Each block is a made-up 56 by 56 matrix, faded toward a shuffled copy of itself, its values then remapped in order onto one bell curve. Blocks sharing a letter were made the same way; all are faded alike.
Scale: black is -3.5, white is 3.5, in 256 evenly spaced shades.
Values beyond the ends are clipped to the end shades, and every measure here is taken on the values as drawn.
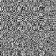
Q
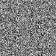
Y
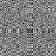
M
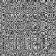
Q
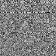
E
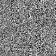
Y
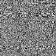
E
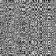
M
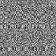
Q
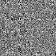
E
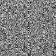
Y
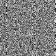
Y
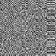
M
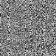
Y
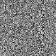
Y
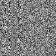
Y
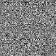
E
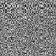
Q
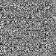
E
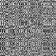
M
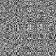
Q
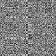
Q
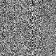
Y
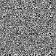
E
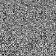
E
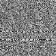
E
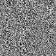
Y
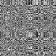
M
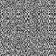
Q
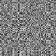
M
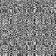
Q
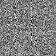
Y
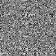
E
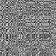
M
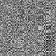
Q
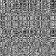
M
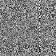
E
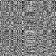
M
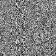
Y
